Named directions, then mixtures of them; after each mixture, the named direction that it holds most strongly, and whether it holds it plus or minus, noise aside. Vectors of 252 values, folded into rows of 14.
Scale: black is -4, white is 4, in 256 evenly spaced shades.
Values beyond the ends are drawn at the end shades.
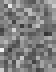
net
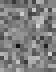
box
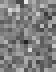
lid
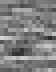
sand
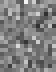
lid, plus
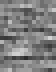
sand, minus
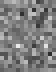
box, minus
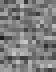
sand, minus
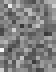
net, plus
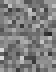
net, plus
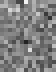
lid, plus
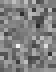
box, minus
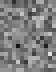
box, plus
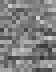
sand, minus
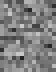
net, minus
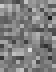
lid, plus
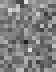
lid, plus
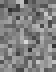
lid, minus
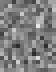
box, plus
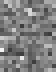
net, plus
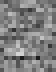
sand, minus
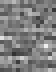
sand, plus
